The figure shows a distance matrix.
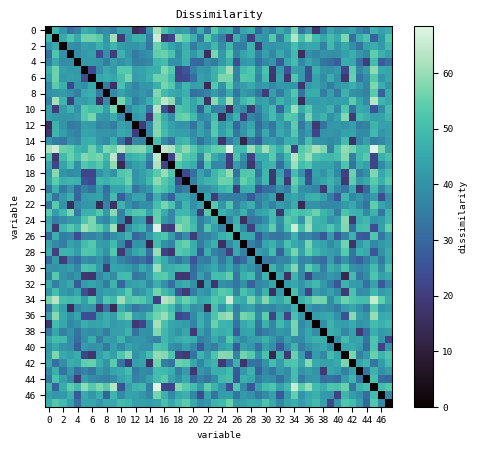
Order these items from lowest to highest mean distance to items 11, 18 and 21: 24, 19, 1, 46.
24, 46, 19, 1
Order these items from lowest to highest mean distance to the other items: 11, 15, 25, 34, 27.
27, 11, 25, 34, 15
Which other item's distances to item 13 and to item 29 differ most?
2
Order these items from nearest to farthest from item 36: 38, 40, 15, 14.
40, 38, 14, 15
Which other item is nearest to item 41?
31
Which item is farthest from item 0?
15
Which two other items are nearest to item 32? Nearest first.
21, 23
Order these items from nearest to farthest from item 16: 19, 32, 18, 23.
32, 23, 19, 18
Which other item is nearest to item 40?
46
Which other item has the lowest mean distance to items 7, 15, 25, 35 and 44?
22
